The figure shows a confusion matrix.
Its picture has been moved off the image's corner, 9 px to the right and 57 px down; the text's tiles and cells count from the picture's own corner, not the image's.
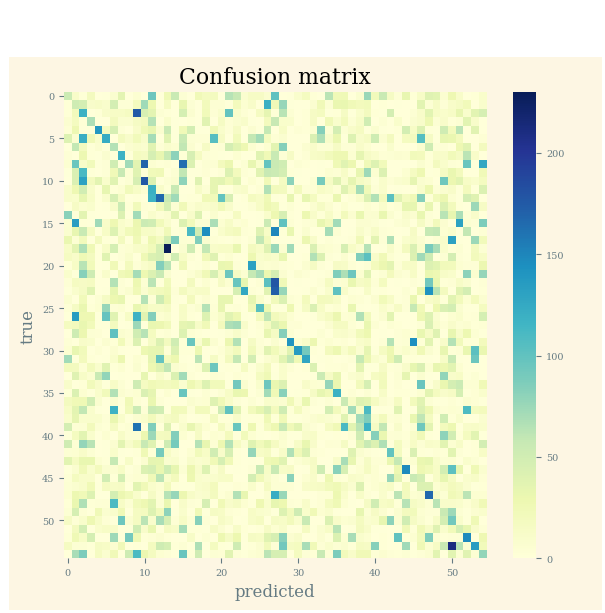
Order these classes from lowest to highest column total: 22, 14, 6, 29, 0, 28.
0, 29, 14, 22, 6, 28
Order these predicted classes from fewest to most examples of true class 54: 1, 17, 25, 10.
25, 10, 17, 1
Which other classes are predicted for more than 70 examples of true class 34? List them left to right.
22, 26, 46
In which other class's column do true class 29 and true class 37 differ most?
45
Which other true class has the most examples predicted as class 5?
26
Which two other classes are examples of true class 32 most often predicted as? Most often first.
19, 13
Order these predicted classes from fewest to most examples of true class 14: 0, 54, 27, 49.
54, 27, 49, 0
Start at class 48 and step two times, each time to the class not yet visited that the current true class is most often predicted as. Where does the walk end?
28
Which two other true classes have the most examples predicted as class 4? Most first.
15, 33
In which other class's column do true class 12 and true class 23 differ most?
27
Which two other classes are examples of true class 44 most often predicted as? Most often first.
50, 35
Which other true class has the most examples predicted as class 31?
30
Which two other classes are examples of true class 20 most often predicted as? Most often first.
24, 12
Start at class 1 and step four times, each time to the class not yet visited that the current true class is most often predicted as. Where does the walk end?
21
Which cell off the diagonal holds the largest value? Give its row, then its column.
18, 13
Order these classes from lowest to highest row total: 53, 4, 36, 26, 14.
36, 14, 4, 26, 53
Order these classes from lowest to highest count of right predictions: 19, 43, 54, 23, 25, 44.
19, 43, 54, 25, 23, 44
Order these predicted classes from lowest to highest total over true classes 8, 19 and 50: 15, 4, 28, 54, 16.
4, 16, 28, 54, 15
